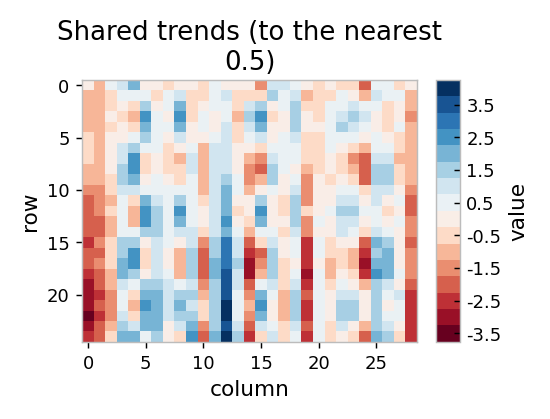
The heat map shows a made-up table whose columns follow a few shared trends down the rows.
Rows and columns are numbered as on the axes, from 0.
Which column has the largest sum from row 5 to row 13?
12
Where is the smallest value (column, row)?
0, 22
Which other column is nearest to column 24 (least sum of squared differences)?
10
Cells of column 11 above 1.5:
3
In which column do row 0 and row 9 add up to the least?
24
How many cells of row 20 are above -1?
21
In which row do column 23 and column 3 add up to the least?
7
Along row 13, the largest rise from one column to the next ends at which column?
5
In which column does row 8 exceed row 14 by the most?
4
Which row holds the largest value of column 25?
18
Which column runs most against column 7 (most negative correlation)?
2
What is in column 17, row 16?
0
